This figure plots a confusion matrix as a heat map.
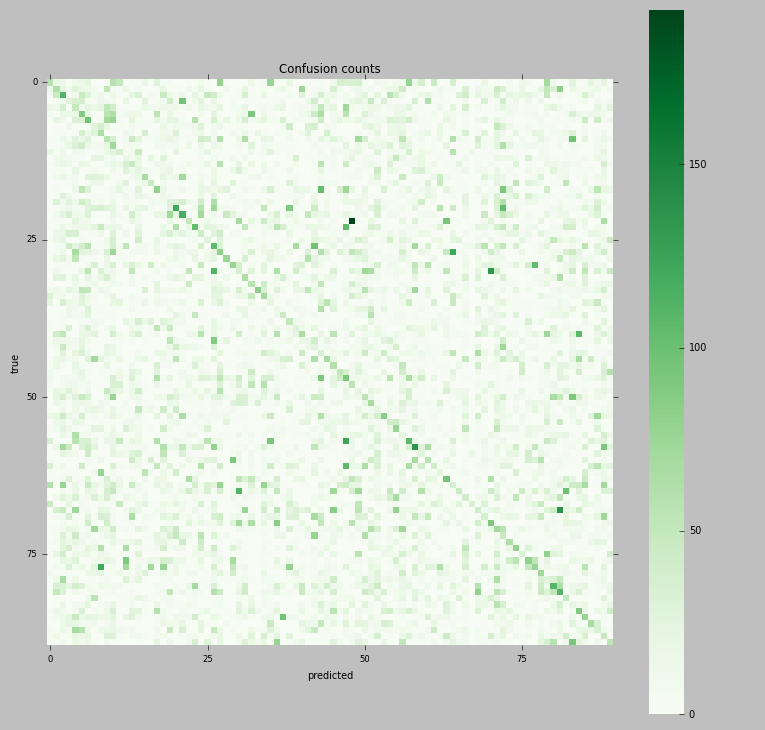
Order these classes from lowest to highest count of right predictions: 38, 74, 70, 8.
38, 8, 74, 70
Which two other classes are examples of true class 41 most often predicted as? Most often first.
26, 19
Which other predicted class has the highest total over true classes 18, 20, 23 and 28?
72
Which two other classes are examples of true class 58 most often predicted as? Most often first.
88, 26
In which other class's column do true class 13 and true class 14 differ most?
27
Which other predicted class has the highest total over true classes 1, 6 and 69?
9
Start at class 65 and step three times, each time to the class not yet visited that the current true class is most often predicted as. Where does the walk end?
36
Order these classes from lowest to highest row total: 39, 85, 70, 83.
83, 39, 85, 70
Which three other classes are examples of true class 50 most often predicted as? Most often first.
83, 10, 80
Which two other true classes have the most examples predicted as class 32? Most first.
5, 70
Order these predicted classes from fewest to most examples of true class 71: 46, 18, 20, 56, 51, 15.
15, 46, 18, 20, 51, 56
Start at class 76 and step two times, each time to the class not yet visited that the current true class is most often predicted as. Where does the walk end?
55
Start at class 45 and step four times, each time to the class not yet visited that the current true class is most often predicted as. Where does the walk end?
43
